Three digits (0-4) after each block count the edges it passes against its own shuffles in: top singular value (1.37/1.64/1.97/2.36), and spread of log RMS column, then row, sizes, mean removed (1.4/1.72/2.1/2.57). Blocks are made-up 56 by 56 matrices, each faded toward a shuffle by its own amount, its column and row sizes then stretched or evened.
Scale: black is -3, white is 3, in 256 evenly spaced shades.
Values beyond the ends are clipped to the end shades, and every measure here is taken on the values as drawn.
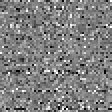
2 1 4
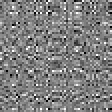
4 3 4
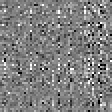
3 4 3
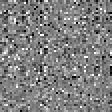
3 1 1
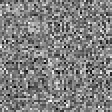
3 0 2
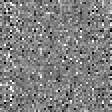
2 3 0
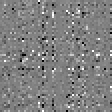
2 4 2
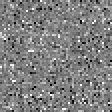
0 0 1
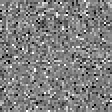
2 0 0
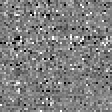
1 1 3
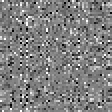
3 2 0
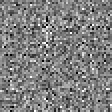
2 2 2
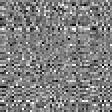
4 0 4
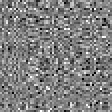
4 1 2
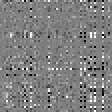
4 4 4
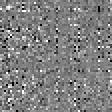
1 4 3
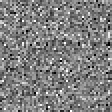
2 1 0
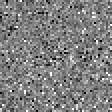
0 0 1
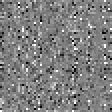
1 4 0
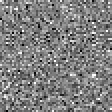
2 0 0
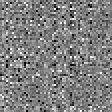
3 3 1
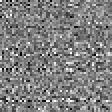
3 2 4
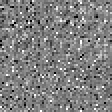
1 1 0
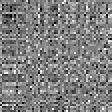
4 1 1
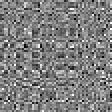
4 2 2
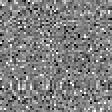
3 0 0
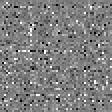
1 1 4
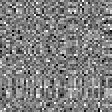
4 1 0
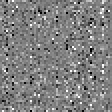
0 4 1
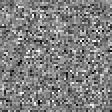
0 1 2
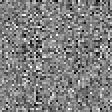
3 3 1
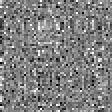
3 2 0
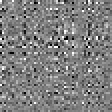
4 4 4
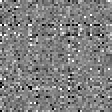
3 3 3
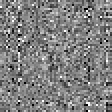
3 3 2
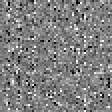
1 3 0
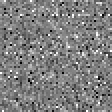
1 2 1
